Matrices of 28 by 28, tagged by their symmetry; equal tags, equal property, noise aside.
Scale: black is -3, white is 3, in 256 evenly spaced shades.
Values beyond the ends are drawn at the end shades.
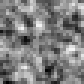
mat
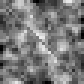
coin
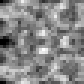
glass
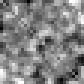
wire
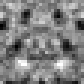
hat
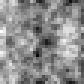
glass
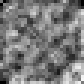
wire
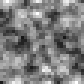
coin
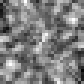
coin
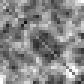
wire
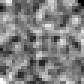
mat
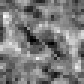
coin
